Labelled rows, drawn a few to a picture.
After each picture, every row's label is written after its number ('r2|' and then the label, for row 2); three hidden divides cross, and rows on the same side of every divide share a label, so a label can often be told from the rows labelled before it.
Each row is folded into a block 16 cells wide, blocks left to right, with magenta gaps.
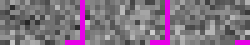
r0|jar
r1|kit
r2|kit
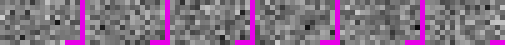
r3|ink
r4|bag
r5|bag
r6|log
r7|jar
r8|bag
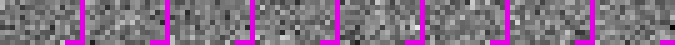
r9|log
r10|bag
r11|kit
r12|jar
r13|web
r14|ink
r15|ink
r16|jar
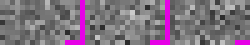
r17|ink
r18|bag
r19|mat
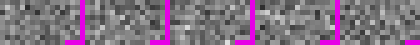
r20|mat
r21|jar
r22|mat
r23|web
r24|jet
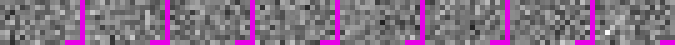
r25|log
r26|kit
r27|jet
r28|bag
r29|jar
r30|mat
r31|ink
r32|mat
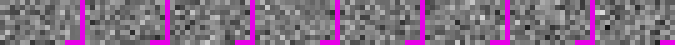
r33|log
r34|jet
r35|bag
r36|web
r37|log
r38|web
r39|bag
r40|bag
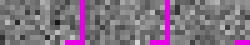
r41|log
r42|web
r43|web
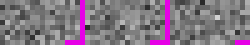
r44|ink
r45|bag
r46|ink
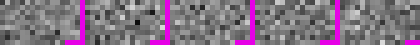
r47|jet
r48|ink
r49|log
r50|ink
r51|mat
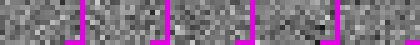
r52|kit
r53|log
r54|kit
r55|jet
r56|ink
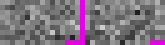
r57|web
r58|ink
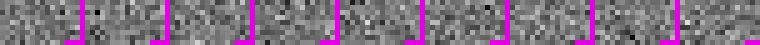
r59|ink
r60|ink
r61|mat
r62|web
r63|jet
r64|log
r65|jet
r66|bag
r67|log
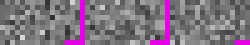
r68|jet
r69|web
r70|kit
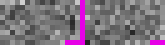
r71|log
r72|ink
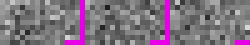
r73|log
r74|bag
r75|web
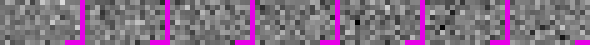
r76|ink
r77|kit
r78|web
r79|jet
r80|jar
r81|bag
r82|jet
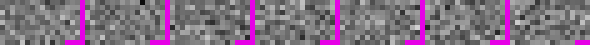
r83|kit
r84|log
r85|jar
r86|web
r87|ink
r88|log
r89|bag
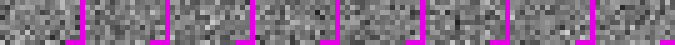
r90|jet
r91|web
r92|bag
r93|web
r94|bag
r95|mat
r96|log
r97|mat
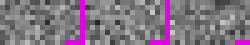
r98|mat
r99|jet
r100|kit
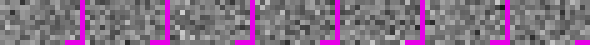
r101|jar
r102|bag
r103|kit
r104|jar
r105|jar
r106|mat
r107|ink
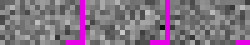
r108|web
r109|kit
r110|bag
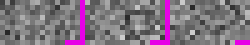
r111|jet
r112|mat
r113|log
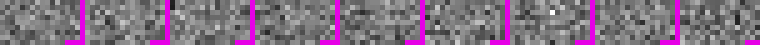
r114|web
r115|bag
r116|jet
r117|web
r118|web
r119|jet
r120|bag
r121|jet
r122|kit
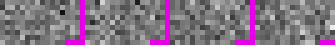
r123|jet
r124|jet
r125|ink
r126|web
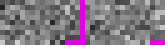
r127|jet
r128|ink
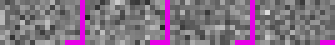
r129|log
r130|kit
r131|kit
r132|kit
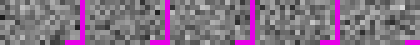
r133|kit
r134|bag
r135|bag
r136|web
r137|mat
